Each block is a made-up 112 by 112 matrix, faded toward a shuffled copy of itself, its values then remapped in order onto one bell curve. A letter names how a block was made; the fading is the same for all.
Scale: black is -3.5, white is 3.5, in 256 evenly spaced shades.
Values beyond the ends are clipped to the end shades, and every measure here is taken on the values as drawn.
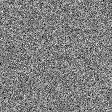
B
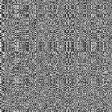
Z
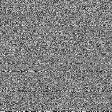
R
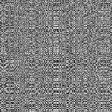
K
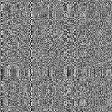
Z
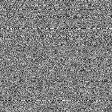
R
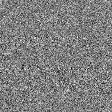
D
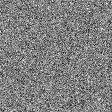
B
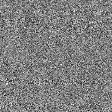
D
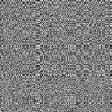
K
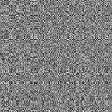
K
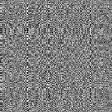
Z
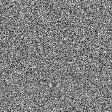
D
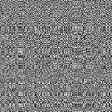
K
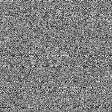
R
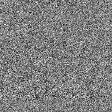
D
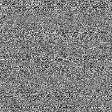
R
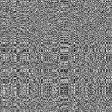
K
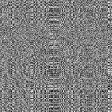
K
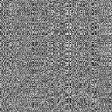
Z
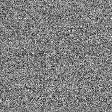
D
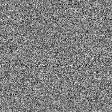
D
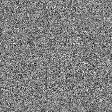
D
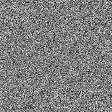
D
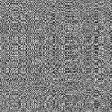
K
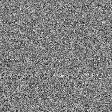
D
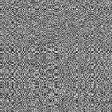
K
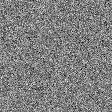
B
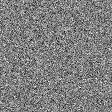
B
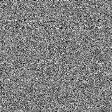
D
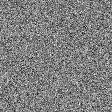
B
